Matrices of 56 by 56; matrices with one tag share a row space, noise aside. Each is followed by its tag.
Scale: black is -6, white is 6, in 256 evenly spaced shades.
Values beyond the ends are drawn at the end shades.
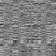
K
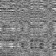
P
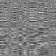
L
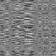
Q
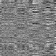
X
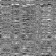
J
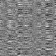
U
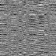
L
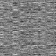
K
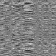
Q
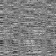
K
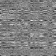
P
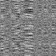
Q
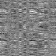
L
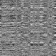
P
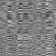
U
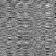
U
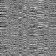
L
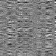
U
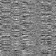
J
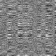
U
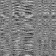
Q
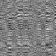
U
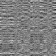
P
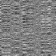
J
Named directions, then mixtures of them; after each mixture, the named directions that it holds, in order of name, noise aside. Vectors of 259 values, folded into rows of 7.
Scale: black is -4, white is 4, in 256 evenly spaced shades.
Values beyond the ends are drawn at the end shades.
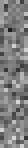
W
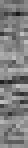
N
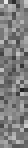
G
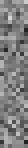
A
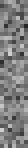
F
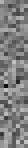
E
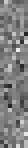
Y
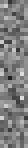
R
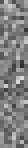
E, G.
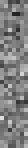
E, N, R.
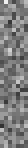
F, G.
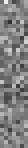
F, G, Y.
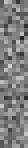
F, Y.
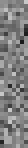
A, Y.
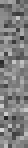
E, F.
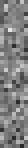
W.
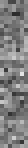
N, R, W.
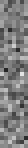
R, W.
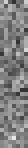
G, W.
